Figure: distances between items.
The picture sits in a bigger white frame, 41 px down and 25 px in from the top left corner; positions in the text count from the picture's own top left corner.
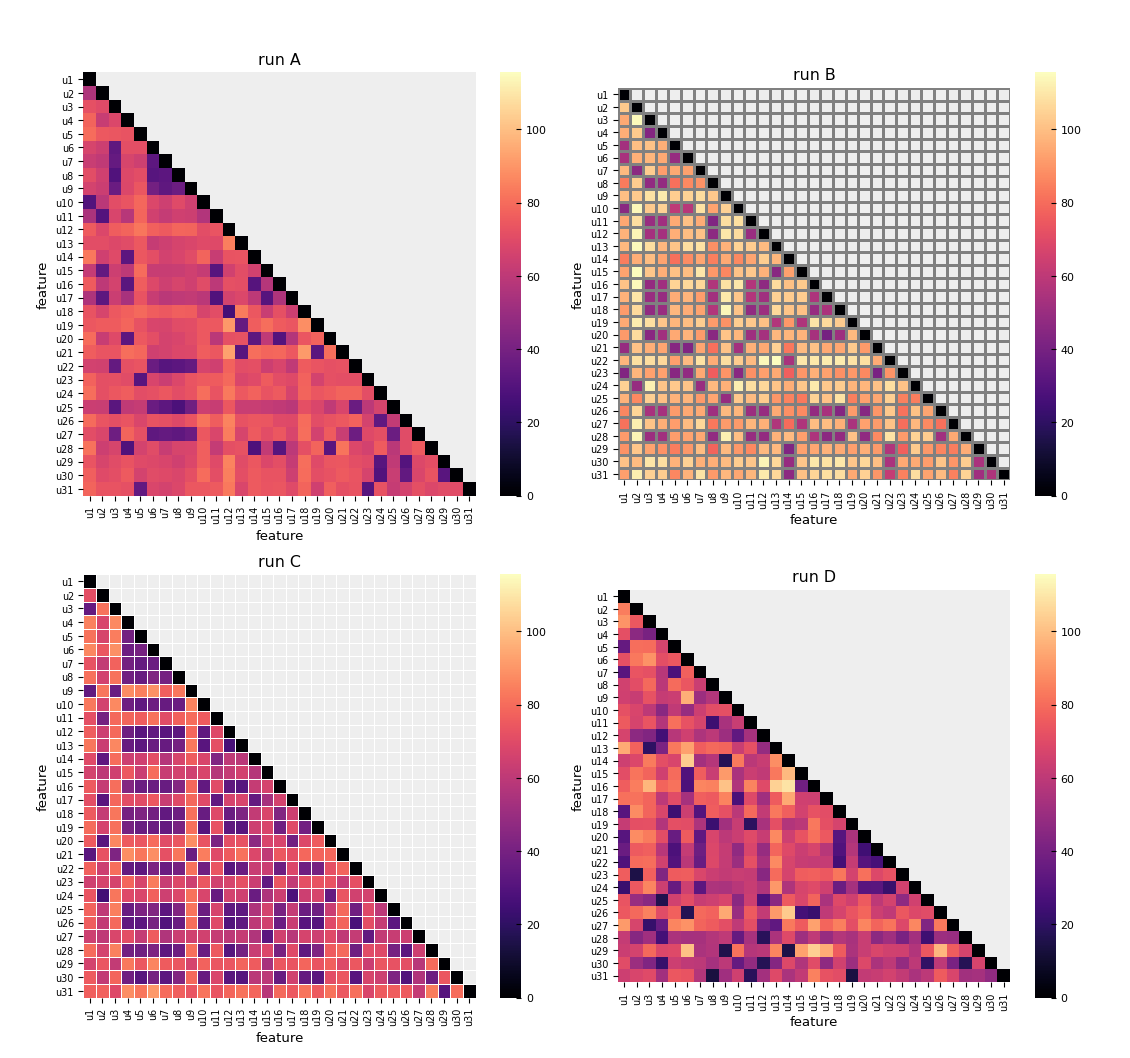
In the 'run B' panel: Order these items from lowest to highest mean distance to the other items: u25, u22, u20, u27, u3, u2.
u20, u3, u27, u25, u22, u2
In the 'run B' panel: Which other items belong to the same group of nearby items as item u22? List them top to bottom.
u14, u29, u30, u31
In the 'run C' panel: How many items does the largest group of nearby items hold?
16
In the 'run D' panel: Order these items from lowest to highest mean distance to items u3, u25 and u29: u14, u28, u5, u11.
u28, u14, u11, u5
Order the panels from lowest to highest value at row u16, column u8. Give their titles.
run C, run B, run A, run D
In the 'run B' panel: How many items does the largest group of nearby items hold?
11
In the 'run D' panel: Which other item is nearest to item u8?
u31
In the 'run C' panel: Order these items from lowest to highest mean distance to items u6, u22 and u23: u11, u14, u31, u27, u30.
u30, u27, u14, u11, u31
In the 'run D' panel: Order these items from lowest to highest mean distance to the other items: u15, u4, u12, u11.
u12, u4, u11, u15
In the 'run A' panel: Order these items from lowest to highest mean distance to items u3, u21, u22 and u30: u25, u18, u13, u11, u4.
u25, u13, u11, u4, u18
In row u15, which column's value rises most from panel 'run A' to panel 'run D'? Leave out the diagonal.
u2
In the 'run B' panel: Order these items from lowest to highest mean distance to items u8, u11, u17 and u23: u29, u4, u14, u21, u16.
u4, u16, u21, u29, u14
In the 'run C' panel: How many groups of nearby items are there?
5
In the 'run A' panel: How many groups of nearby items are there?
8
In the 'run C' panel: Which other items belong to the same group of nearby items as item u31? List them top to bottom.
u29
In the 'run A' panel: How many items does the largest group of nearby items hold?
8
